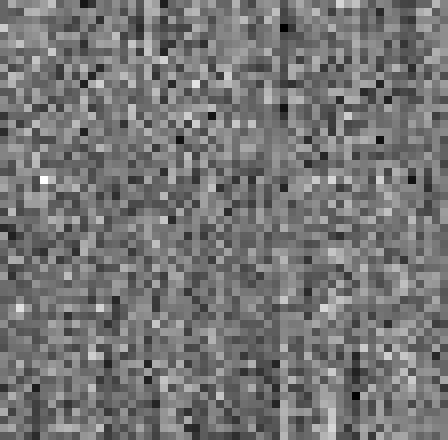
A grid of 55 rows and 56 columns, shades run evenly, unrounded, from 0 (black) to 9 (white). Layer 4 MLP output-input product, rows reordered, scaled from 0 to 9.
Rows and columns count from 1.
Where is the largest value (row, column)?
23, 6
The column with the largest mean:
42
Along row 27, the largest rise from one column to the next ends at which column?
2
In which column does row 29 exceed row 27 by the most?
17
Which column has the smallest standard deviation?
53
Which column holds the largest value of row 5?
15
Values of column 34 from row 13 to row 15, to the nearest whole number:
7 4 4
